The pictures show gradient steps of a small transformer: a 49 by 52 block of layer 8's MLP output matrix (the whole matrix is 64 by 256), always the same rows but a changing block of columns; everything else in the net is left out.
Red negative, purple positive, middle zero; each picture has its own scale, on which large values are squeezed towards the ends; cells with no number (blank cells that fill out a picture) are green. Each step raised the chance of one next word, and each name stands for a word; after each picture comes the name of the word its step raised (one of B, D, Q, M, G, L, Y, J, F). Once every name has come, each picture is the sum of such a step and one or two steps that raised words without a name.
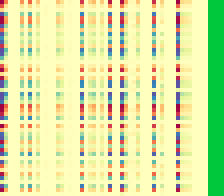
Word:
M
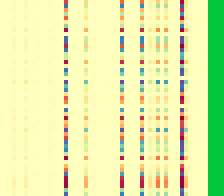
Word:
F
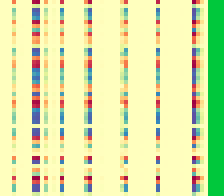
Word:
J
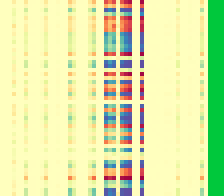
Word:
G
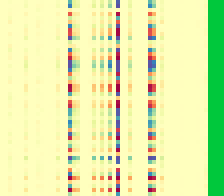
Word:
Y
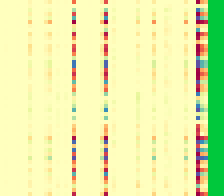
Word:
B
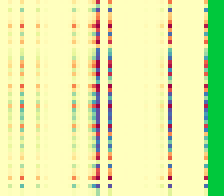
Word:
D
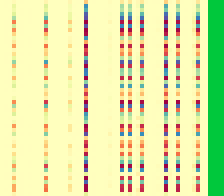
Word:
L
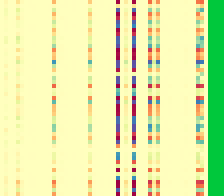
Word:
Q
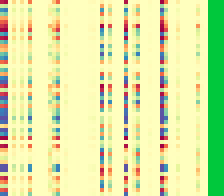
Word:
D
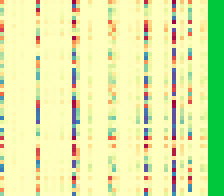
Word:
J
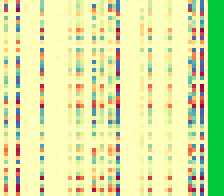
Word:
Y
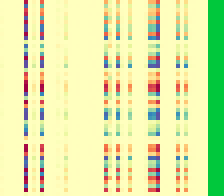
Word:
Y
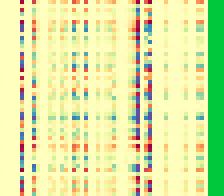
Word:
M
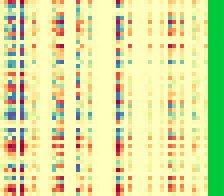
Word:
L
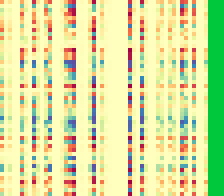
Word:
Q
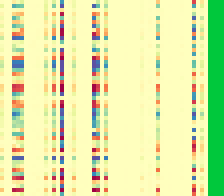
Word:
Y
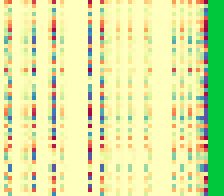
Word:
M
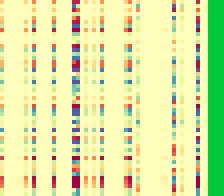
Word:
F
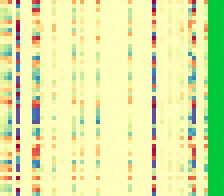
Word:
J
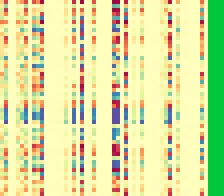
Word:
B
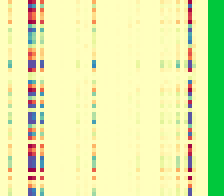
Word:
G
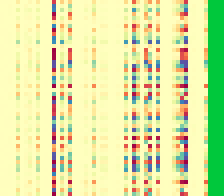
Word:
Q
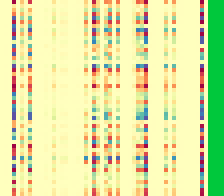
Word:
B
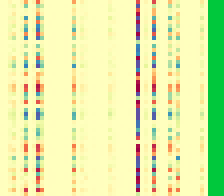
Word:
Y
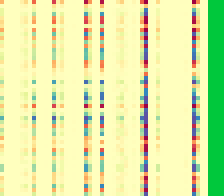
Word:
M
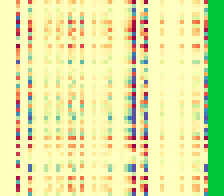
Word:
L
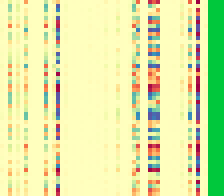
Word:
D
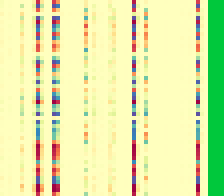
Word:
L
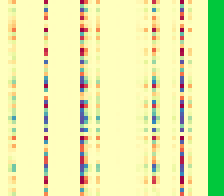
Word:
Q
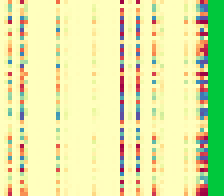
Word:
B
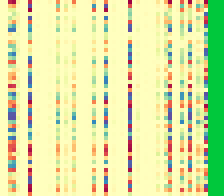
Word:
M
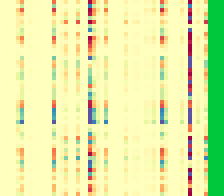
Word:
B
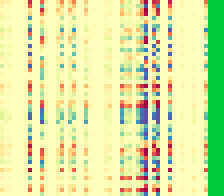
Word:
Y
